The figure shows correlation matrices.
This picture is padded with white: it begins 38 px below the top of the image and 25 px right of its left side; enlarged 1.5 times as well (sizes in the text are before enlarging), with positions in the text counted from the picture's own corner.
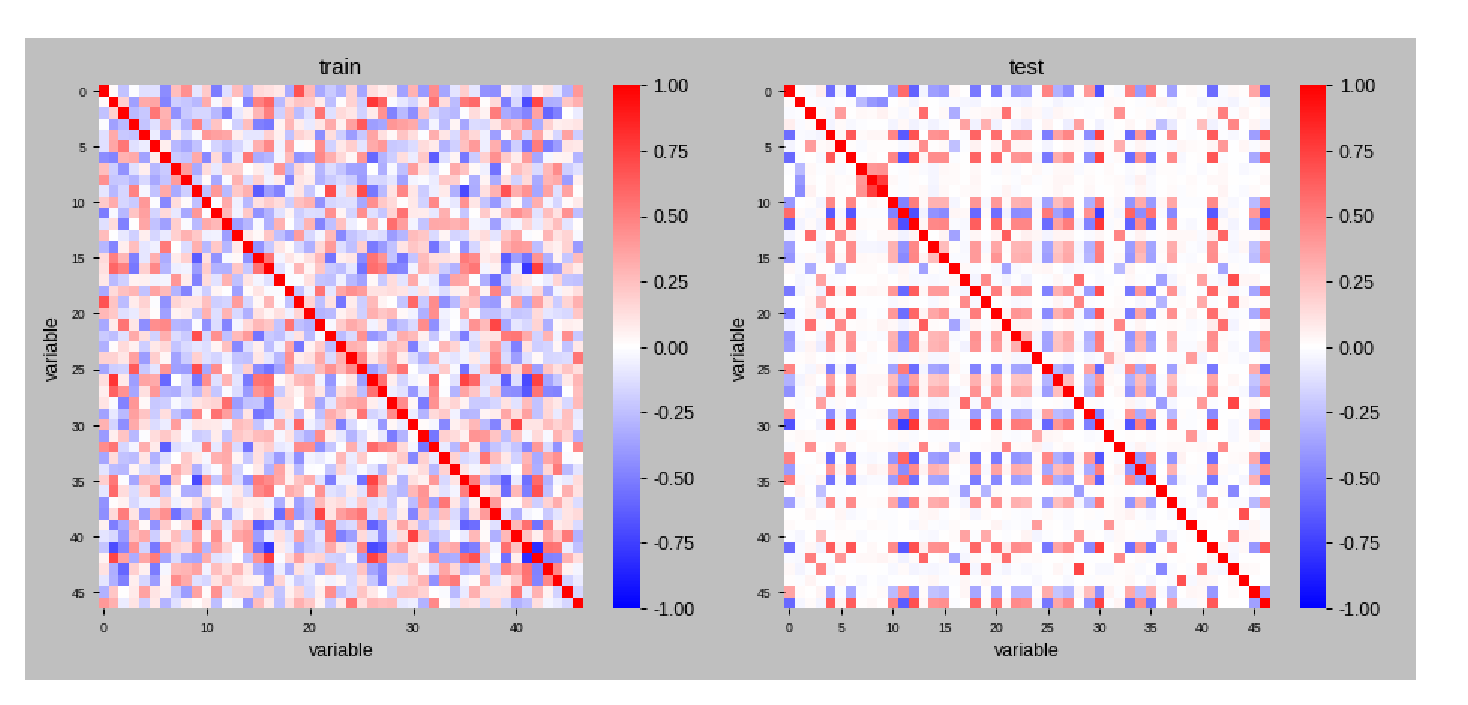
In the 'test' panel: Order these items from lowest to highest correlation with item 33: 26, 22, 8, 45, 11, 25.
22, 26, 8, 45, 25, 11
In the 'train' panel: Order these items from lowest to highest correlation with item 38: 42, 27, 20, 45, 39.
20, 39, 42, 45, 27
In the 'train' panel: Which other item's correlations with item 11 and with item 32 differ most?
0
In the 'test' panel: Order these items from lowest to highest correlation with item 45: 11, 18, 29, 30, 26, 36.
30, 18, 26, 36, 29, 11
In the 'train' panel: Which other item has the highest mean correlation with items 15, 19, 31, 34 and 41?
44
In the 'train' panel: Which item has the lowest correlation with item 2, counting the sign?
43
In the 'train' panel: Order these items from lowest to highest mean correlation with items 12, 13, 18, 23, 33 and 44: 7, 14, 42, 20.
42, 14, 20, 7
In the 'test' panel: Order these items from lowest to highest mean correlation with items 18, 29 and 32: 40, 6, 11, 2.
11, 40, 6, 2
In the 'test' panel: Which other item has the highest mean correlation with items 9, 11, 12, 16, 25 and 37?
8
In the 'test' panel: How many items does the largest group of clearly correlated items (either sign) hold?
24
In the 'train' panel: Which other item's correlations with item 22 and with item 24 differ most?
40
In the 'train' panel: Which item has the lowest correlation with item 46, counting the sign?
14
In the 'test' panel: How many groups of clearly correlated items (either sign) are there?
6
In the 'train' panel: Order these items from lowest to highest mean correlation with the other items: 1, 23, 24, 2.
2, 23, 24, 1
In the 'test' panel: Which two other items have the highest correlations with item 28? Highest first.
43, 17
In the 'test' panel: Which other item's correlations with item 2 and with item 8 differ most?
9
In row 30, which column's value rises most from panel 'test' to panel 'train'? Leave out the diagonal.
0
